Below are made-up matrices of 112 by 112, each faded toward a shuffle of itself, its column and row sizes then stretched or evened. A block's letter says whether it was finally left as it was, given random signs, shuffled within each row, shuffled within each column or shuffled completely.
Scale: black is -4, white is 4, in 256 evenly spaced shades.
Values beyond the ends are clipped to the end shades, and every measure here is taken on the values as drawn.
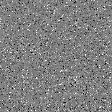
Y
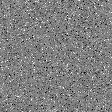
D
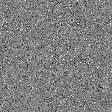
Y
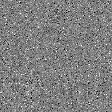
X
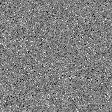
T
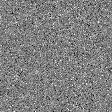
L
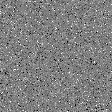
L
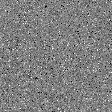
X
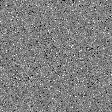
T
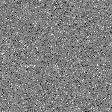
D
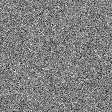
D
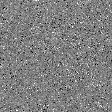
Y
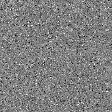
Y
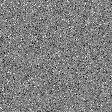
D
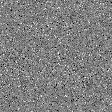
T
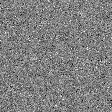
T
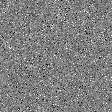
D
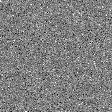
T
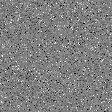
T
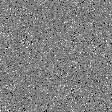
Y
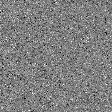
Y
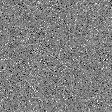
T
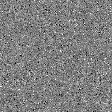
X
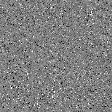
Y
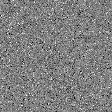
Y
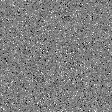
L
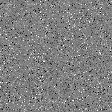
X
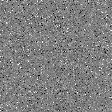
Y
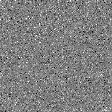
X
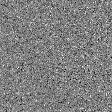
L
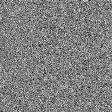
Y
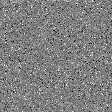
L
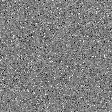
T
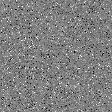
Y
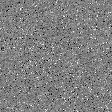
T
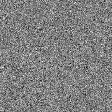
Y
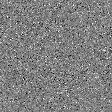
T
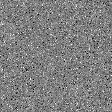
L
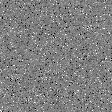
T
